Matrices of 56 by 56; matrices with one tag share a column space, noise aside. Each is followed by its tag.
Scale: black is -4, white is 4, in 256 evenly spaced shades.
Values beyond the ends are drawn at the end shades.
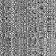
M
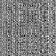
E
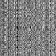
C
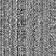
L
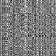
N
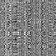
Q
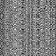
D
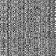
M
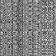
Q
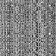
E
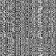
M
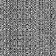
D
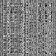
E
